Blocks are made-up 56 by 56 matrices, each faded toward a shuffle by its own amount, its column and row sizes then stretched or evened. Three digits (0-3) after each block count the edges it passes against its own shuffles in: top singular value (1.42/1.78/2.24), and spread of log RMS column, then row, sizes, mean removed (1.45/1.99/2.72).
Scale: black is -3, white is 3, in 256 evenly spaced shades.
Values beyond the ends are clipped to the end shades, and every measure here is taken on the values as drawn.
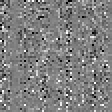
0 3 1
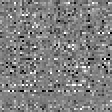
0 2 3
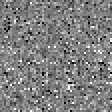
0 1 1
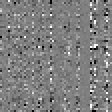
1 3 1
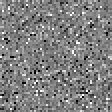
0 0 0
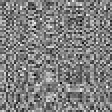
3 1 0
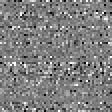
1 0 3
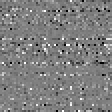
0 0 3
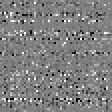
1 0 3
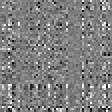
3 3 2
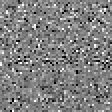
1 0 1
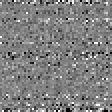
1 1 3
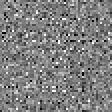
2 1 1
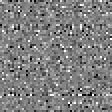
2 0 2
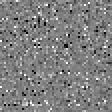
0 1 1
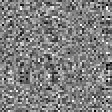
2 2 0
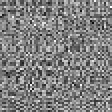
3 1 0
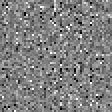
1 2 0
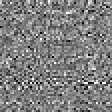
2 1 2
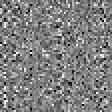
2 2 0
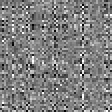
3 3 1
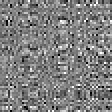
3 2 2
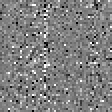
1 2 1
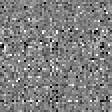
2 1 2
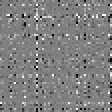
2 3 3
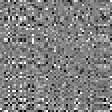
3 2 2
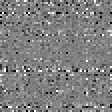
0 1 3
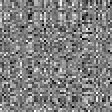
3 2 0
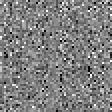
1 2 0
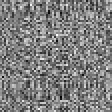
3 1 0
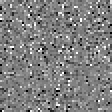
0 1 1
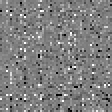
1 2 2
